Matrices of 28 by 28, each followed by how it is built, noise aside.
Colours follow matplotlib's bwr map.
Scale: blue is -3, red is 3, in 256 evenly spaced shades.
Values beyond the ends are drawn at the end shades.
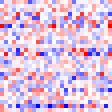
uneven rows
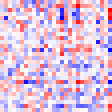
low rank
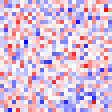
noise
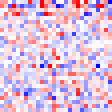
uneven rows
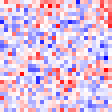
smooth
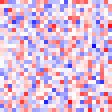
blocks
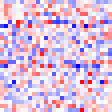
uneven rows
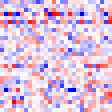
uneven rows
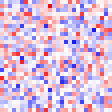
noise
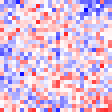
smooth
